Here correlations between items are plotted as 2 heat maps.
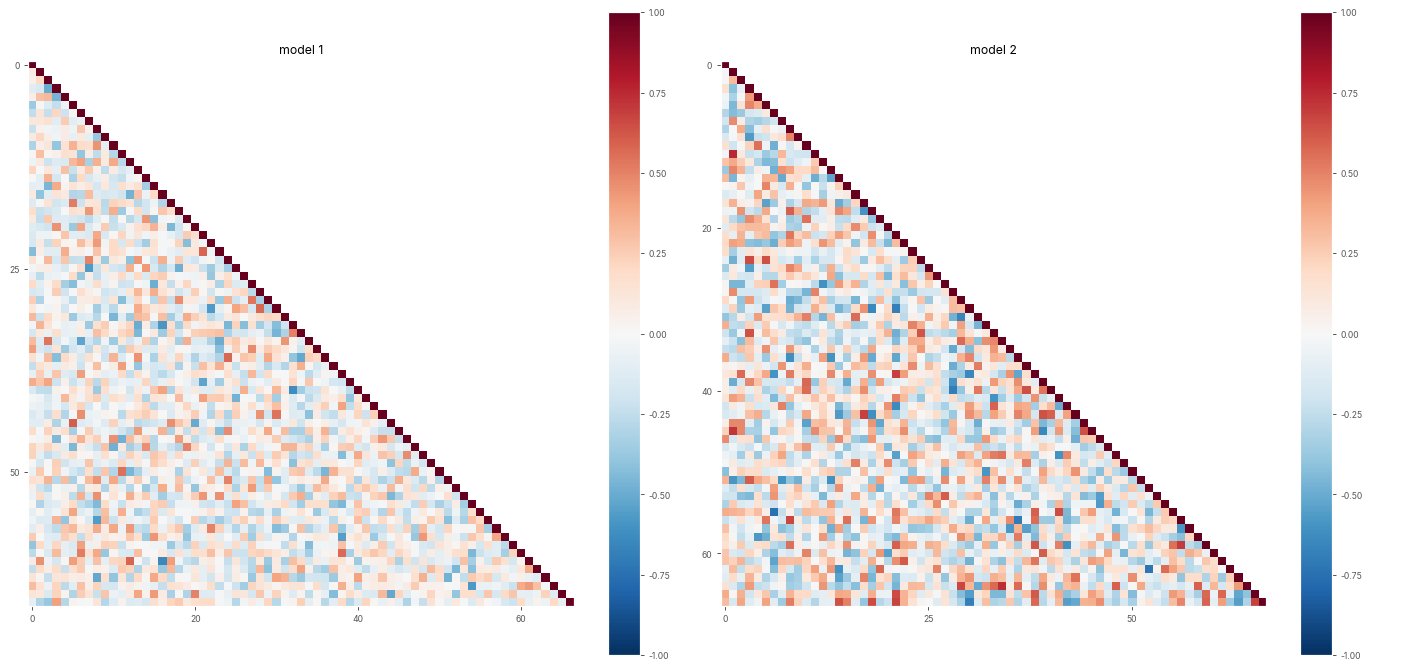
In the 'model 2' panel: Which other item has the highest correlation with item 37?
40
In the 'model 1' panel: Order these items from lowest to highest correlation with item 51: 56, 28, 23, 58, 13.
56, 28, 23, 58, 13
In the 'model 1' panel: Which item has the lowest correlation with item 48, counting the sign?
38
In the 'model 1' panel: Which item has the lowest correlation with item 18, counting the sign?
25
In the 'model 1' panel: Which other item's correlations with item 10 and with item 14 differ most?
47
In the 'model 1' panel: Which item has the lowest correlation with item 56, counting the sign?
8
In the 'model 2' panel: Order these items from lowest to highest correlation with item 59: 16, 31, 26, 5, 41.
31, 16, 5, 26, 41
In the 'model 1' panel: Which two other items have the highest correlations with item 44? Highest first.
5, 17
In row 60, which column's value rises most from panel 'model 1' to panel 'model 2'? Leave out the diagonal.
39
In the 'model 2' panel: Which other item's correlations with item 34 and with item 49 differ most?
64
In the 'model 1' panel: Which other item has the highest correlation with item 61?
12
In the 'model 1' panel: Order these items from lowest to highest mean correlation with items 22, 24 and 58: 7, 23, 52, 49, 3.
23, 3, 52, 49, 7
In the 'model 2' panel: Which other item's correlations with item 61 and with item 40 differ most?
43
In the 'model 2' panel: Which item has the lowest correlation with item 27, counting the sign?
12
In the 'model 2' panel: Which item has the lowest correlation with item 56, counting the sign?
36
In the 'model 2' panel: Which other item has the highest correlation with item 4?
10
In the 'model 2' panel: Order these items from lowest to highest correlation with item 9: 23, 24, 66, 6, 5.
24, 5, 23, 6, 66
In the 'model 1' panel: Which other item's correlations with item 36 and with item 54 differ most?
24
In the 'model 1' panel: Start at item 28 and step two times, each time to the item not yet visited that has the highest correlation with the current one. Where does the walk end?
43
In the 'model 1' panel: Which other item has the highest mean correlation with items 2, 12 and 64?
61
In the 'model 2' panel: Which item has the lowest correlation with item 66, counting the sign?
30
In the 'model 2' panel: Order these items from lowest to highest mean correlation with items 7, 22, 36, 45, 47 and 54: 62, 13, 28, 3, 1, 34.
3, 34, 28, 62, 13, 1
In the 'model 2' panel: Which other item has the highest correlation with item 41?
55
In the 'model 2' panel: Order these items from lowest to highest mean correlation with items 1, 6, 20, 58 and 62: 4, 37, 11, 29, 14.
14, 4, 37, 29, 11
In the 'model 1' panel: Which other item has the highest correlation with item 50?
11
